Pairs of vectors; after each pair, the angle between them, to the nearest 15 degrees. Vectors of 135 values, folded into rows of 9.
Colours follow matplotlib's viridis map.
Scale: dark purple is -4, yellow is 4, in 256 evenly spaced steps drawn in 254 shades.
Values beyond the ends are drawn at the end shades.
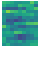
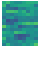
30 degrees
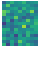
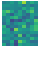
45 degrees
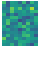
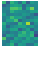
45 degrees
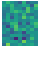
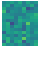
120 degrees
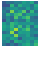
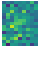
60 degrees
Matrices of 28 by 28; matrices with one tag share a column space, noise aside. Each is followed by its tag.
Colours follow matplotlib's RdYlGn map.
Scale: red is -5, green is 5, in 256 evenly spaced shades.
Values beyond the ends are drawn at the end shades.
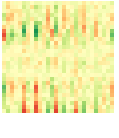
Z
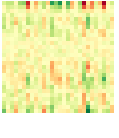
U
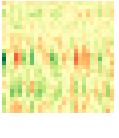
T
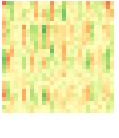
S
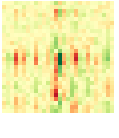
T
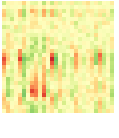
T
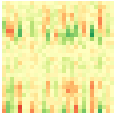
Z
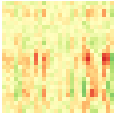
T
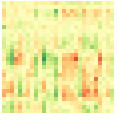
T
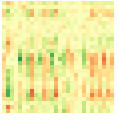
T
